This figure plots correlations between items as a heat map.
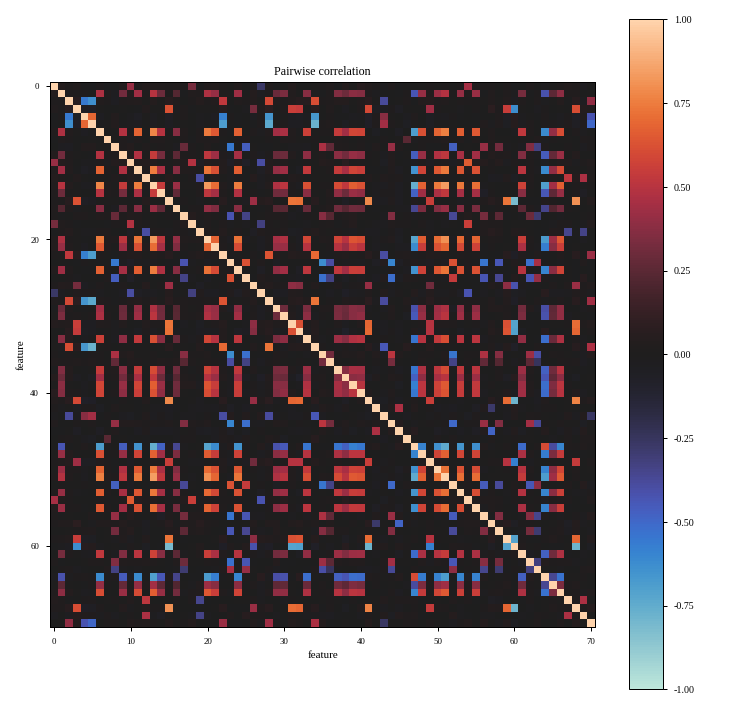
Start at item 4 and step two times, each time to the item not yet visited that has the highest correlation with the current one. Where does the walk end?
43
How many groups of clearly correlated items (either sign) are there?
8
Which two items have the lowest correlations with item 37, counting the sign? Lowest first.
47, 64
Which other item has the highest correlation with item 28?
34
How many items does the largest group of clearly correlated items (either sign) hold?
27
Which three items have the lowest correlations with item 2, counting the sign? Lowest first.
5, 4, 43
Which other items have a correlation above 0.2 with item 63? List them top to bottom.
23, 25, 52
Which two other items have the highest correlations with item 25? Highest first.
23, 52
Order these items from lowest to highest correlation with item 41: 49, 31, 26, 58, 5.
5, 58, 26, 49, 31
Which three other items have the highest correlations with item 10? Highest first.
54, 18, 0
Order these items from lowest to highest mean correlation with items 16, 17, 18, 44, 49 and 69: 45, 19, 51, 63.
63, 19, 45, 51
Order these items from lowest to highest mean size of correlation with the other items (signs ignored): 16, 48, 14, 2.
2, 16, 14, 48
